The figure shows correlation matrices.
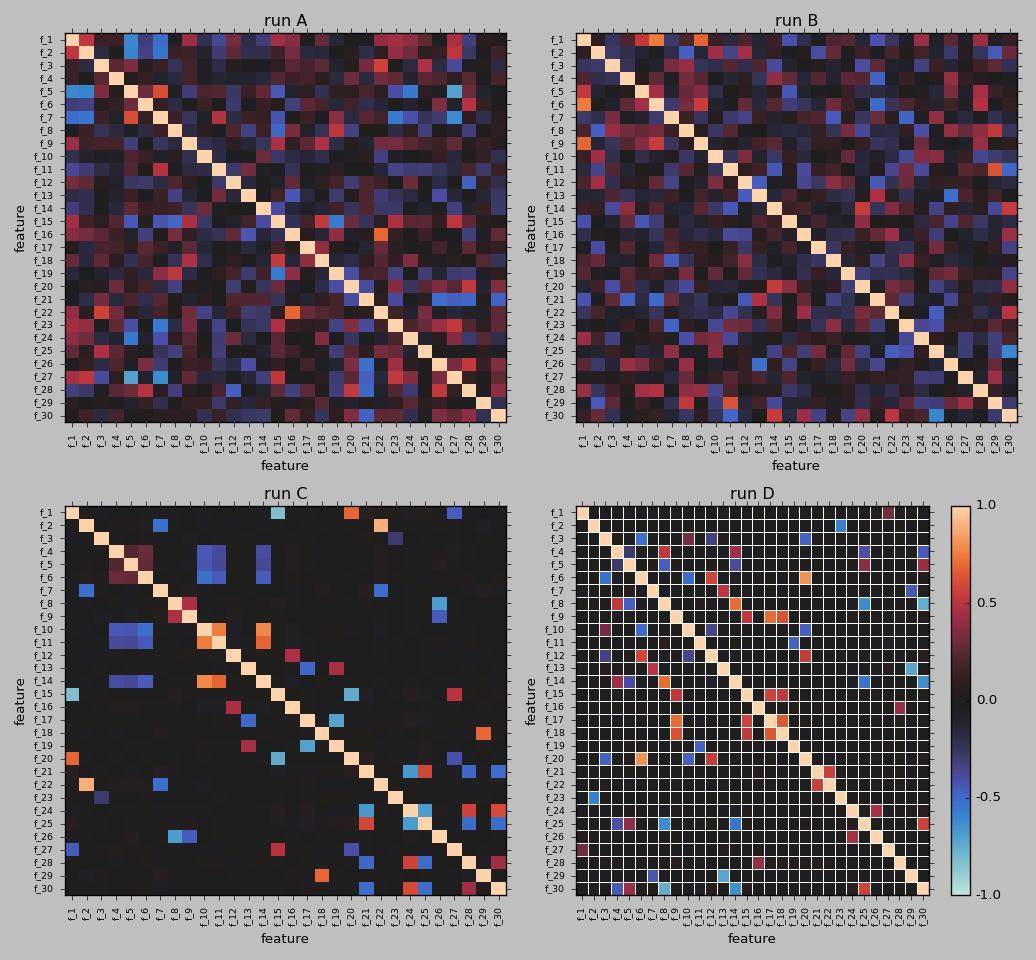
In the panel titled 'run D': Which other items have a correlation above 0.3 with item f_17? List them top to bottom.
f_9, f_15, f_18
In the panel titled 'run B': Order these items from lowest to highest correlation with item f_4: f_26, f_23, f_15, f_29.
f_29, f_23, f_15, f_26
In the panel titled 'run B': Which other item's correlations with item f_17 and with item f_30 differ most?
f_25
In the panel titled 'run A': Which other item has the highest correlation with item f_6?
f_28
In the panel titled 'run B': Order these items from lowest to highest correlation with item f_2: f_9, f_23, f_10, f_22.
f_9, f_23, f_22, f_10
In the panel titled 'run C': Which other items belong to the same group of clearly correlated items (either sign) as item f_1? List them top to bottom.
f_15, f_20, f_27
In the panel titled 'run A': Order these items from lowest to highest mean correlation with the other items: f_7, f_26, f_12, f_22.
f_7, f_12, f_26, f_22
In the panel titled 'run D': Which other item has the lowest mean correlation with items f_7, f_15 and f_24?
f_29
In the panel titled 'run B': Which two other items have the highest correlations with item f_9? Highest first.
f_1, f_6
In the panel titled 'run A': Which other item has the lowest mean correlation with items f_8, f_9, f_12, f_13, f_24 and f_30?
f_5
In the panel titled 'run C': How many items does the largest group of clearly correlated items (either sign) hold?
6
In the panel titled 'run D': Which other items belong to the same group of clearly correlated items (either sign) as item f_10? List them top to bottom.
f_3, f_6, f_12, f_20
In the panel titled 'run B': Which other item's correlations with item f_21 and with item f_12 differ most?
f_13
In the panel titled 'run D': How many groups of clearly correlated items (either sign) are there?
10
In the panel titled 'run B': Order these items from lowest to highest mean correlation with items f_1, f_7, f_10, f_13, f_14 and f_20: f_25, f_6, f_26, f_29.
f_29, f_26, f_25, f_6
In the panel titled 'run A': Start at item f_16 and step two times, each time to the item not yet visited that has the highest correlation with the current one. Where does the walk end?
f_3
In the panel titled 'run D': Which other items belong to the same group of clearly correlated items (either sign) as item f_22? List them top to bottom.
f_21
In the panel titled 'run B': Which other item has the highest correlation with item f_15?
f_20
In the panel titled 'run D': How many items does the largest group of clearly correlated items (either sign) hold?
6
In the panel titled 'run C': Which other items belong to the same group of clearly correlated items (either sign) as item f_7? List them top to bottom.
f_2, f_22
